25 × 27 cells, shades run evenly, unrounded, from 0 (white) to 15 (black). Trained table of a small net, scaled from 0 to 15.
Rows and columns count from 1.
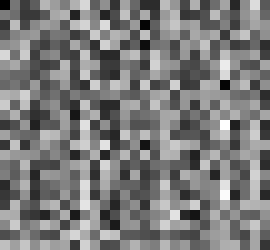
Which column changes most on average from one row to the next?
11
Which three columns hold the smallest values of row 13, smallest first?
23, 9, 26
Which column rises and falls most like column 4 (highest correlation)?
10
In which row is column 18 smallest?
22
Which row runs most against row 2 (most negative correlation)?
5
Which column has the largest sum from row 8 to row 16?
8
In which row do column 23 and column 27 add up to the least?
7
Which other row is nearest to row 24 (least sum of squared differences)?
17
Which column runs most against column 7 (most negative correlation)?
19
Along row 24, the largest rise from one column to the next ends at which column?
13
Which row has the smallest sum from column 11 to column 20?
4
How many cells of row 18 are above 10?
8
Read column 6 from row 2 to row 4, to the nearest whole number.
5 6 8
